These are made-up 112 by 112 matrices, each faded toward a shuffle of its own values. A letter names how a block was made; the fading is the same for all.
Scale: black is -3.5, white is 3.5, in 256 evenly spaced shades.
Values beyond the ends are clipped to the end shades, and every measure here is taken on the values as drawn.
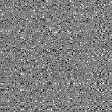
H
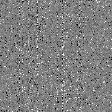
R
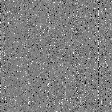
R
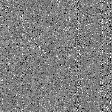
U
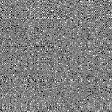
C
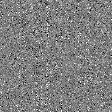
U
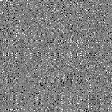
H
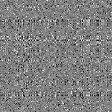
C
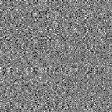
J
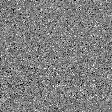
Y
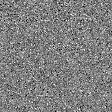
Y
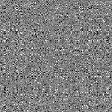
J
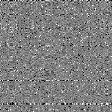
C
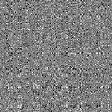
J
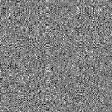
J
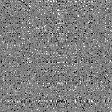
H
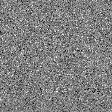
Y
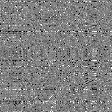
C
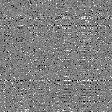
H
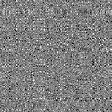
J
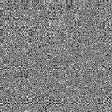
J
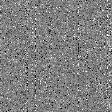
U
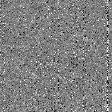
U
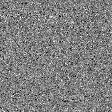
Y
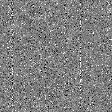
U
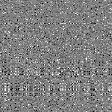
C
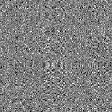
J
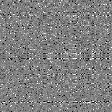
C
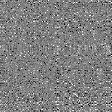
H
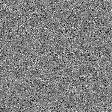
Y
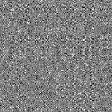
J
